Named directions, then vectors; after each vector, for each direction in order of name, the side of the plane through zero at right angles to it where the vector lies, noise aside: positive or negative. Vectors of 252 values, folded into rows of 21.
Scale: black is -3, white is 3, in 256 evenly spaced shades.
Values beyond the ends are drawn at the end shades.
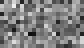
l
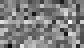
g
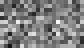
positive, negative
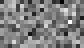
positive, positive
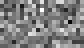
negative, negative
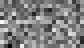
positive, negative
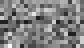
negative, positive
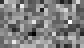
positive, positive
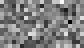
negative, negative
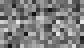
positive, negative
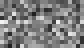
positive, negative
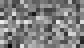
positive, negative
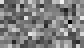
negative, negative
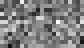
positive, negative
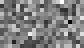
negative, negative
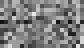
negative, positive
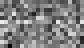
positive, negative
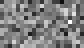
positive, positive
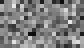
positive, positive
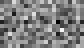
negative, positive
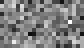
positive, positive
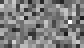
positive, positive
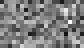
positive, positive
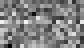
positive, negative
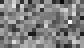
positive, positive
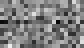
negative, positive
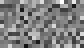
negative, negative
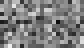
negative, positive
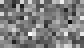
negative, negative
